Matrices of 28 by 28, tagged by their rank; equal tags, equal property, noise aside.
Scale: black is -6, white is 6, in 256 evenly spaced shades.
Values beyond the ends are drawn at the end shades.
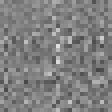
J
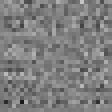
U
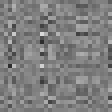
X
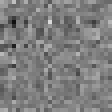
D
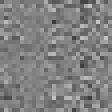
J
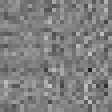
D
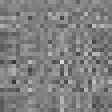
D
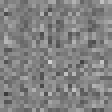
D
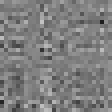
D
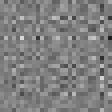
X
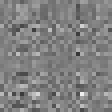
D
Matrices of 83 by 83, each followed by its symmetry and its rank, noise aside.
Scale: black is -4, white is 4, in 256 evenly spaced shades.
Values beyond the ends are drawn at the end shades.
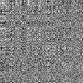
symmetric, rank six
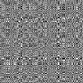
antisymmetric, rank four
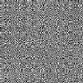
antisymmetric, rank six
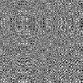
antisymmetric, rank six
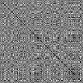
symmetric, rank four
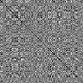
symmetric, rank four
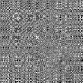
symmetric, rank six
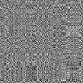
antisymmetric, rank six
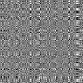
no symmetry, rank three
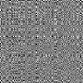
antisymmetric, rank four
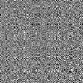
antisymmetric, rank six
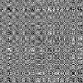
symmetric, rank three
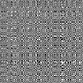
symmetric, rank three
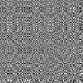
antisymmetric, rank four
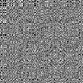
symmetric, rank six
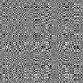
no symmetry, rank four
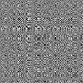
symmetric, rank four
